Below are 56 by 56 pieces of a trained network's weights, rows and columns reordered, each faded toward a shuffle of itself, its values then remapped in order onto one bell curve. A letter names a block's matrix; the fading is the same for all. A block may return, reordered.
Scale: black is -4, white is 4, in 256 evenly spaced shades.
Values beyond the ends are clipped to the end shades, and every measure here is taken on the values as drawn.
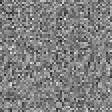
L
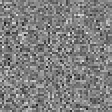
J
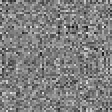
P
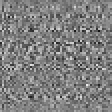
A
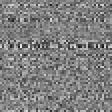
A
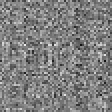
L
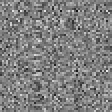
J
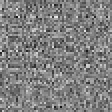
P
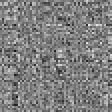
P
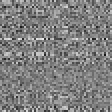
A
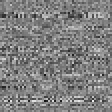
A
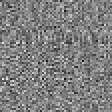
J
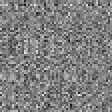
P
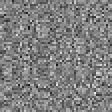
J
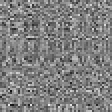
P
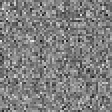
L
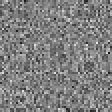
J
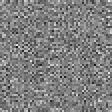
J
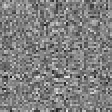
P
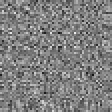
J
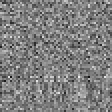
L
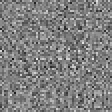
J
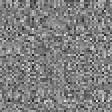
P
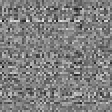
A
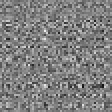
A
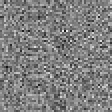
L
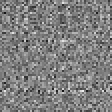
P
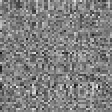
P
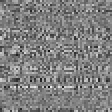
A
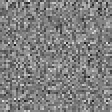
L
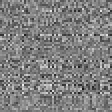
A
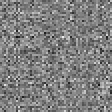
L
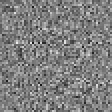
J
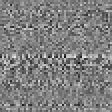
A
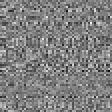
A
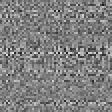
A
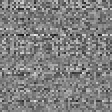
A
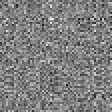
P
